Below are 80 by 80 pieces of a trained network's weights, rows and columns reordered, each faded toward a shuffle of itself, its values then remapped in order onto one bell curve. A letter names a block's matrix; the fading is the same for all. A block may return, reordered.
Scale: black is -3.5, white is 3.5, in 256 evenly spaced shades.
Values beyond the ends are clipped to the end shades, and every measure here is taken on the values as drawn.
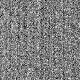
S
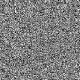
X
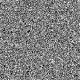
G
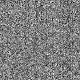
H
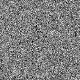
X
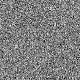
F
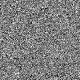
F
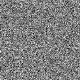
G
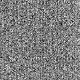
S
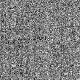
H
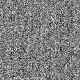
H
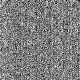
S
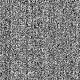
S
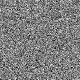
F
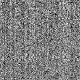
S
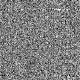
H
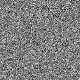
F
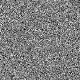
F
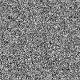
F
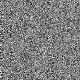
X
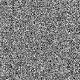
G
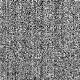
S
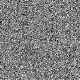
X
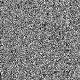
X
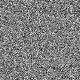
F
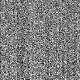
S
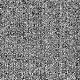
S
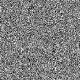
G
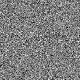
F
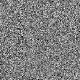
X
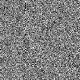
G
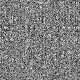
H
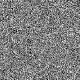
G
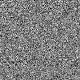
F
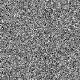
G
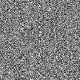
X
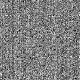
S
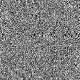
X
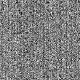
S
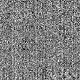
S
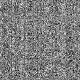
S
